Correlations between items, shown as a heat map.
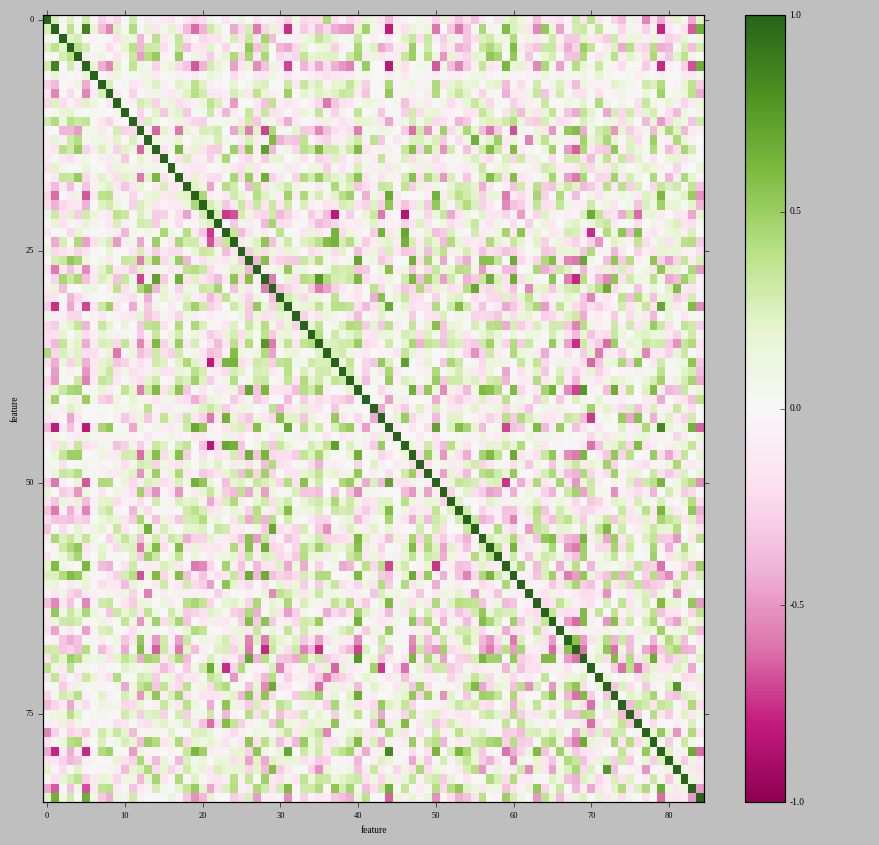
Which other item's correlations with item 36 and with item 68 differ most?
28
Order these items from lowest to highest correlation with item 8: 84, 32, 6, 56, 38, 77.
84, 56, 6, 32, 77, 38
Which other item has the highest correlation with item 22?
29
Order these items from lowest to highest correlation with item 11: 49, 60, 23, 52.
52, 23, 49, 60
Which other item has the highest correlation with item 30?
43
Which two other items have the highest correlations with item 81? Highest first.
72, 29
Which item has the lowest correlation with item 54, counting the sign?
60
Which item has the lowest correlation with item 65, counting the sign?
68
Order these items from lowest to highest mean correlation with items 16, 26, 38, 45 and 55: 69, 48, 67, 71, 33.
67, 48, 71, 33, 69
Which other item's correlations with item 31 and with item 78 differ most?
69
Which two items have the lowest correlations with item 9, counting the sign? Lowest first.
36, 24
